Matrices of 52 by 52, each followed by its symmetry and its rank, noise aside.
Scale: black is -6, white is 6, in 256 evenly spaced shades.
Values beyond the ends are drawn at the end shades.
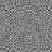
no symmetry, rank four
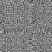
antisymmetric, rank six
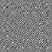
symmetric, rank four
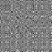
symmetric, rank four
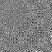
symmetric, rank six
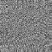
no symmetry, rank six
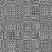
symmetric, rank four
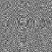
no symmetry, rank six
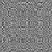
antisymmetric, rank four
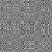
symmetric, rank three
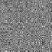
no symmetry, rank four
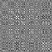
symmetric, rank three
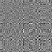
symmetric, rank three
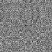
no symmetry, rank six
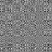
no symmetry, rank three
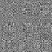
antisymmetric, rank six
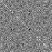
symmetric, rank six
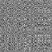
no symmetry, rank six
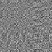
antisymmetric, rank six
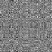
antisymmetric, rank six
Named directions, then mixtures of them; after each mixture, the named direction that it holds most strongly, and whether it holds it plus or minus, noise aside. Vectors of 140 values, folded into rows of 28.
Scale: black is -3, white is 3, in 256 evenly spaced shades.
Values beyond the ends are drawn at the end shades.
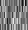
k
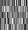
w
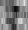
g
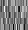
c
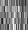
c, minus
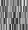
k, minus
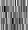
w, minus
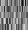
k, plus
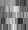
g, minus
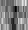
g, plus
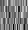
c, plus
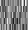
k, minus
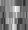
g, minus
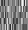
k, minus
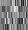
w, minus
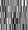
k, minus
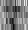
g, plus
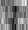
g, plus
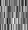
k, plus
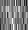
w, plus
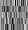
w, minus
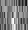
k, plus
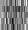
w, minus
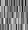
k, plus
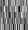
c, plus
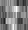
g, minus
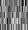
k, plus
